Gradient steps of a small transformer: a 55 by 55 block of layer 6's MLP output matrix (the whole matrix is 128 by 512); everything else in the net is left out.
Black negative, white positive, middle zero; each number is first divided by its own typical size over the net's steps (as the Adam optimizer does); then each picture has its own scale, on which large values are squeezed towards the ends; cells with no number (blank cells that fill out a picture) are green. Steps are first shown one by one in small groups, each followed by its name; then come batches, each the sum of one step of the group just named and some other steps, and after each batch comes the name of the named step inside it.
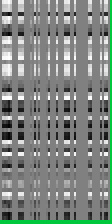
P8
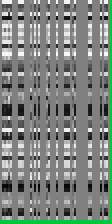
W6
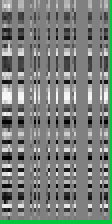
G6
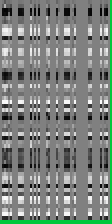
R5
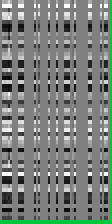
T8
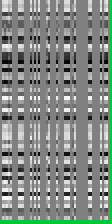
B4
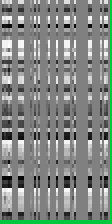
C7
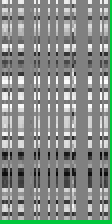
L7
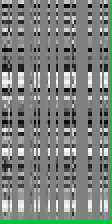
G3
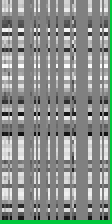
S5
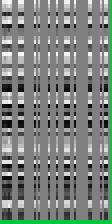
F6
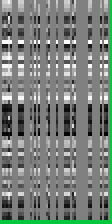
P8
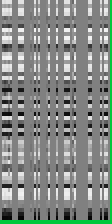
S5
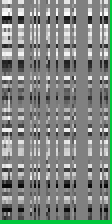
W6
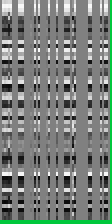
T8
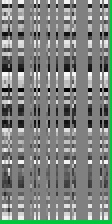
G3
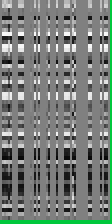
L7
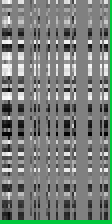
P8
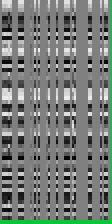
G6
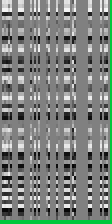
B4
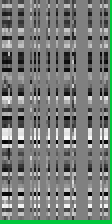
B4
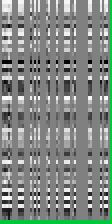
B4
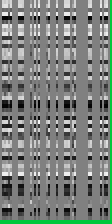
W6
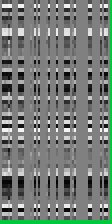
T8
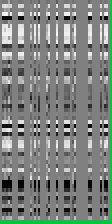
W6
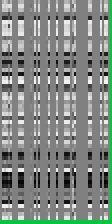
L7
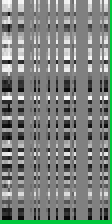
P8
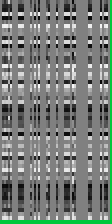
W6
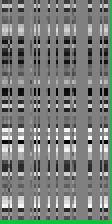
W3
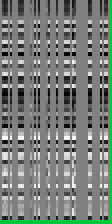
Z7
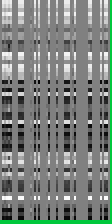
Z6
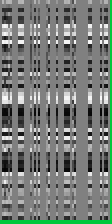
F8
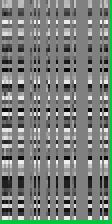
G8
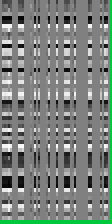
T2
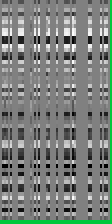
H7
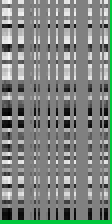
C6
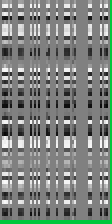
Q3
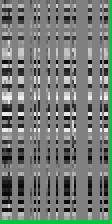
G8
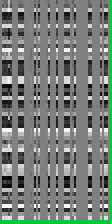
T2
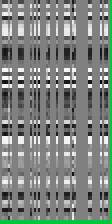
Q3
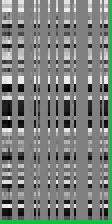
C6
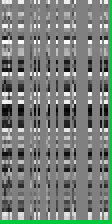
F8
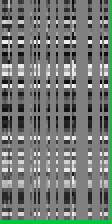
Z7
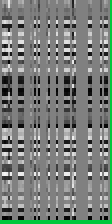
Z7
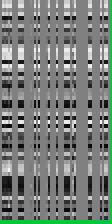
Z6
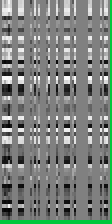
C6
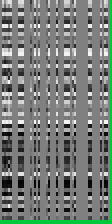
Z6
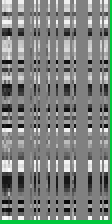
G8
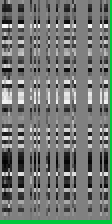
F8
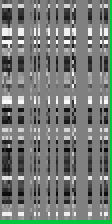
F8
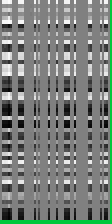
C6
